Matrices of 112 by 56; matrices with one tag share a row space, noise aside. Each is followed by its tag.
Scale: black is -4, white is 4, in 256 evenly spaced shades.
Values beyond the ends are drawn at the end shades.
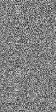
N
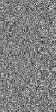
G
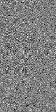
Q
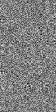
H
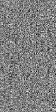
G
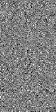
H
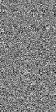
H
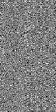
H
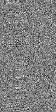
N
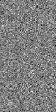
G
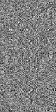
G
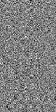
Q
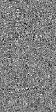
N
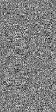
N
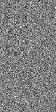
Q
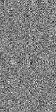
G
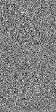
Q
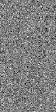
H
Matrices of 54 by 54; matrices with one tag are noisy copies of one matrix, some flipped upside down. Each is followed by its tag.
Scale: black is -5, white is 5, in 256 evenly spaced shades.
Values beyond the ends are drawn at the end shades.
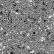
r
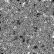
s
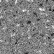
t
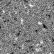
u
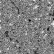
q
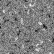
u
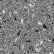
u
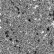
q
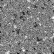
s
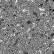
t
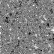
q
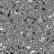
r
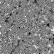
q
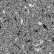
u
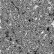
q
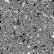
s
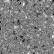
s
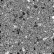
s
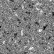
u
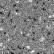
r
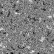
r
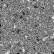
s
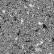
u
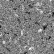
u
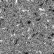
t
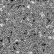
r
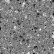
s
